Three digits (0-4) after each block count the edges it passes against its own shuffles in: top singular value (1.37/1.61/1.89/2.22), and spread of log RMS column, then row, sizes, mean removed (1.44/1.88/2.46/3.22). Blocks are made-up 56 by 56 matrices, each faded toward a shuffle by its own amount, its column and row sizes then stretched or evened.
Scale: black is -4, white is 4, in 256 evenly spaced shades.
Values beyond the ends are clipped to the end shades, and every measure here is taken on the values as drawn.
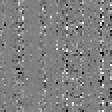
1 4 1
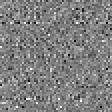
2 0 2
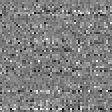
3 0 3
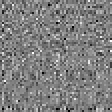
4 1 1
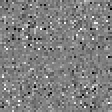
1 1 2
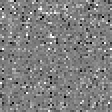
0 1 2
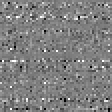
0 1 3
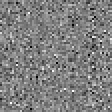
1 1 0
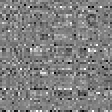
4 0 3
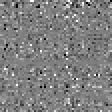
1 2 3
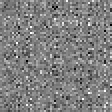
3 2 0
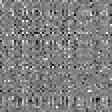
4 1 2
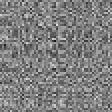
4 2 1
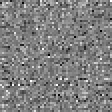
2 0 1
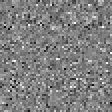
2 0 2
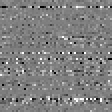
3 0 4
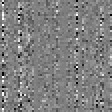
1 4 0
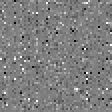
0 2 1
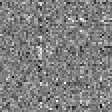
2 2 1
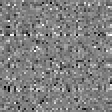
3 1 2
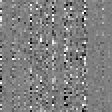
2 4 0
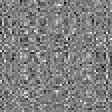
4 2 0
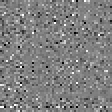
3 1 2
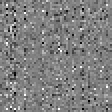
1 3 1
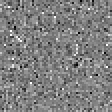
1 0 0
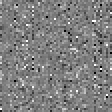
0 3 0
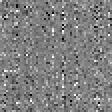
1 3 1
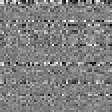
4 0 4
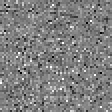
1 0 0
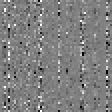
1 4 0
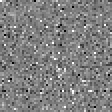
0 1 1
